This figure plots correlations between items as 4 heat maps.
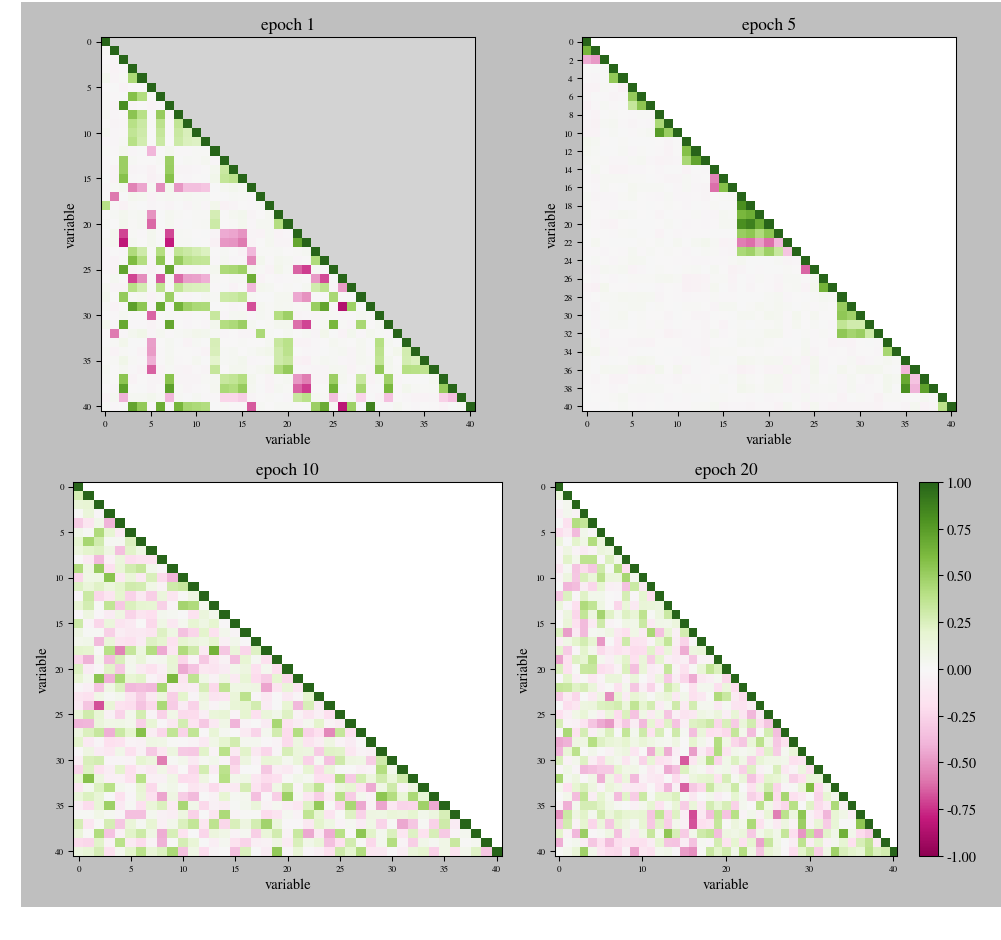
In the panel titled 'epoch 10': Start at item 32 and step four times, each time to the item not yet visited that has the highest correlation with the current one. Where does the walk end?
38
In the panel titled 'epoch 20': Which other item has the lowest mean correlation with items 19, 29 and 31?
38
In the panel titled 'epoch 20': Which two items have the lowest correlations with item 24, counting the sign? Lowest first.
39, 40
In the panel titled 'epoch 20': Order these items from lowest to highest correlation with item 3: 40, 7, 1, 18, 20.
7, 1, 18, 20, 40
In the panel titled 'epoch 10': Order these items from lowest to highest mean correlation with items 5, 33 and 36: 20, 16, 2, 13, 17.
17, 13, 16, 20, 2
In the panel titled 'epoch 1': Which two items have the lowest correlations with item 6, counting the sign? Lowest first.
26, 16
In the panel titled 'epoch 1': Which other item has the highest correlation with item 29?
40
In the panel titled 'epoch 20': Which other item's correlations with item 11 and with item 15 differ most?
30
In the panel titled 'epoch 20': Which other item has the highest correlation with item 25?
34
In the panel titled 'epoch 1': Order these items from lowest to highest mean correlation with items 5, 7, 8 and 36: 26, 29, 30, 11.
26, 30, 11, 29
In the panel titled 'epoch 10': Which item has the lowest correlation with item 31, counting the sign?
37
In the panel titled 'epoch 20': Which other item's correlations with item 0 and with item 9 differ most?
32
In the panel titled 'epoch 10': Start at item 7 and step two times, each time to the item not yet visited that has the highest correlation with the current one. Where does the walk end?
13
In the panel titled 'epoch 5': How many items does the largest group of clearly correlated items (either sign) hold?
7
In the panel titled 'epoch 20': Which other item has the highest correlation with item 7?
9
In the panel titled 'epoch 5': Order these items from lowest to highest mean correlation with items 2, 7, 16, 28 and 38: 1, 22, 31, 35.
1, 22, 31, 35
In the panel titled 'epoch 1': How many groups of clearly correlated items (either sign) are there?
5
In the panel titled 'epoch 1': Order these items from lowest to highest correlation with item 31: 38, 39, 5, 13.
39, 5, 13, 38
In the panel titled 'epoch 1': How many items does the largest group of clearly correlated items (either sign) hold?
14
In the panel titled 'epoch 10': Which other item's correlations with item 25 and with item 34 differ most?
40
